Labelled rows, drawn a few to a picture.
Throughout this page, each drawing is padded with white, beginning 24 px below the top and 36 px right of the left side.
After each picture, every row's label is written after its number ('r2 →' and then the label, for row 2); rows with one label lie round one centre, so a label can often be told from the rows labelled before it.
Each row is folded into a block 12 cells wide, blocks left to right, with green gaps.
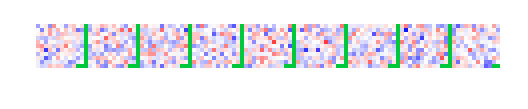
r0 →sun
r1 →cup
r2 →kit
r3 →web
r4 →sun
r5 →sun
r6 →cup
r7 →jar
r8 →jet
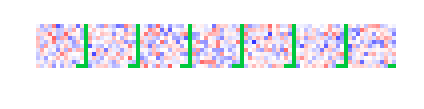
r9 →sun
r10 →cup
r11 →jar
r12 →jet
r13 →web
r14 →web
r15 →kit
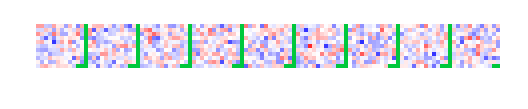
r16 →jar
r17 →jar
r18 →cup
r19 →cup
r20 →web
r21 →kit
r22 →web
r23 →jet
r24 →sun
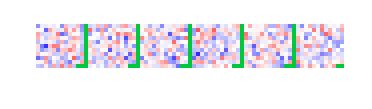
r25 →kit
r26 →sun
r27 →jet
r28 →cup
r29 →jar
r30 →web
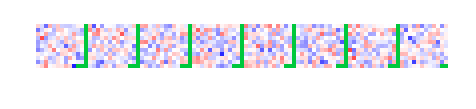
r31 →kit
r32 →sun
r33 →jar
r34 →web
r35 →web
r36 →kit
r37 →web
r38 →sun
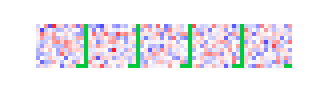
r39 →sun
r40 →sun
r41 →jar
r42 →jar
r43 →sun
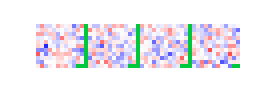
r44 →jar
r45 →jet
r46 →web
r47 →kit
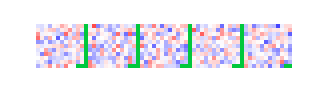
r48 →web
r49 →jar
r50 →jet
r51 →sun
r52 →cup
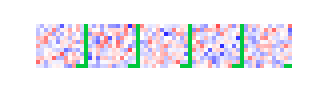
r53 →cup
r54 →sun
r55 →cup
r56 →web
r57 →kit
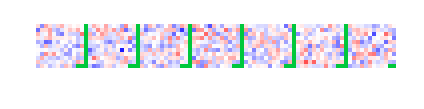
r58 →web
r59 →cup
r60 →kit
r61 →cup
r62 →sun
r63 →jet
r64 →cup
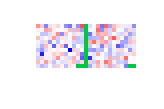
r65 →cup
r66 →jet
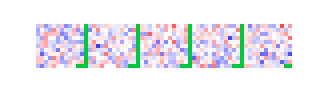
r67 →cup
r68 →jar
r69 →jet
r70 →jet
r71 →sun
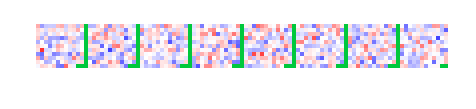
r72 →web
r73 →jet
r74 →jet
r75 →cup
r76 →cup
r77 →cup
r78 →kit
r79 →sun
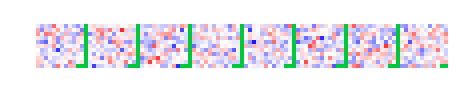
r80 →sun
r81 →cup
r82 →kit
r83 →jet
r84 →sun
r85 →kit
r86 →kit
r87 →sun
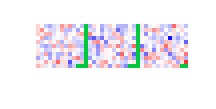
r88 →jet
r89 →jar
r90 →web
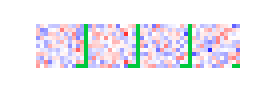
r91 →kit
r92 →cup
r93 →web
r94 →web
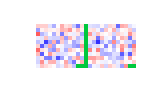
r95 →web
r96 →web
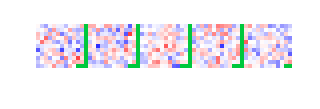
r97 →cup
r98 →jar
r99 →jet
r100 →web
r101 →jar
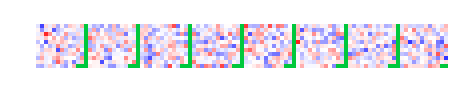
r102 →sun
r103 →web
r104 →jar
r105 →web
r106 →web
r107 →jar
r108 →web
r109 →web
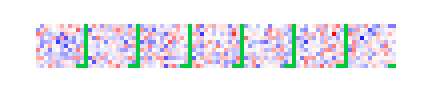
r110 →web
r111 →jar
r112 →sun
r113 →jar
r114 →kit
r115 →kit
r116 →jar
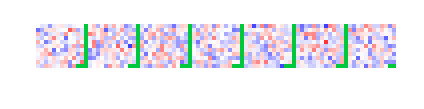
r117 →web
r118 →jar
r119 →cup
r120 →kit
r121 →jet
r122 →sun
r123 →sun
